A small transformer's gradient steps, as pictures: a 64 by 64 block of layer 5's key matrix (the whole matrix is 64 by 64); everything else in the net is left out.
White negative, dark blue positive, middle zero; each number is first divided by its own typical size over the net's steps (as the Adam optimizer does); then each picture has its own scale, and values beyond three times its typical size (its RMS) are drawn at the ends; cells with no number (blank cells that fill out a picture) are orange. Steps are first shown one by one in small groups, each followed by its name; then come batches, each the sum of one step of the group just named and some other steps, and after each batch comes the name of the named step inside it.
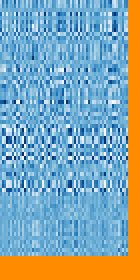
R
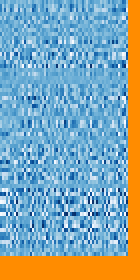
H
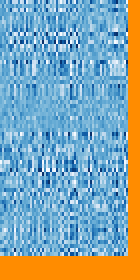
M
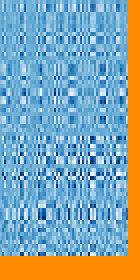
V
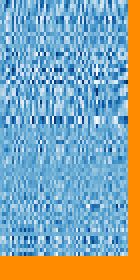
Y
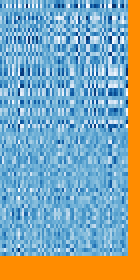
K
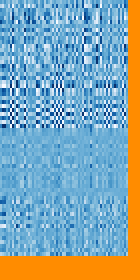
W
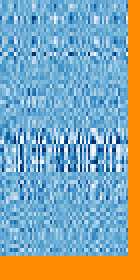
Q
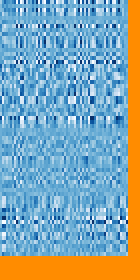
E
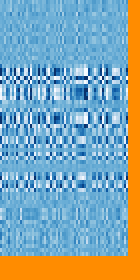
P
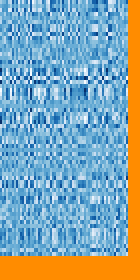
P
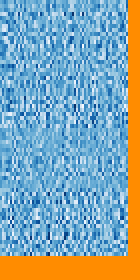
E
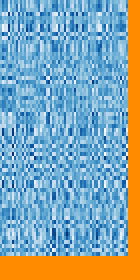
R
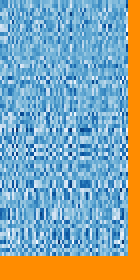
R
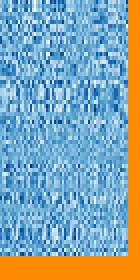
Y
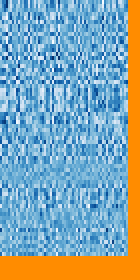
Y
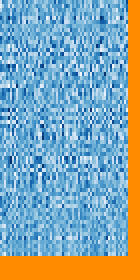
W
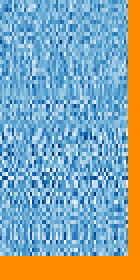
M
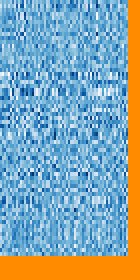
W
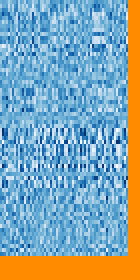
Q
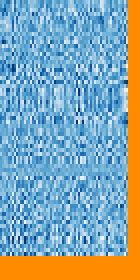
Y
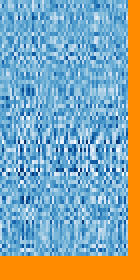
Q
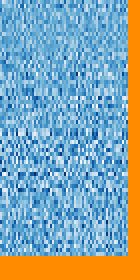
H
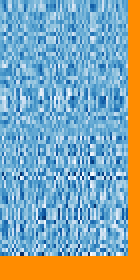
V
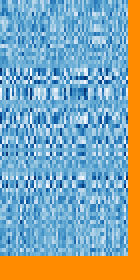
P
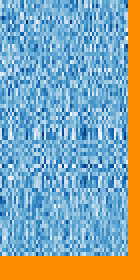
W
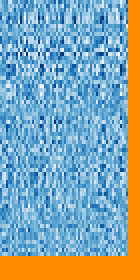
Y
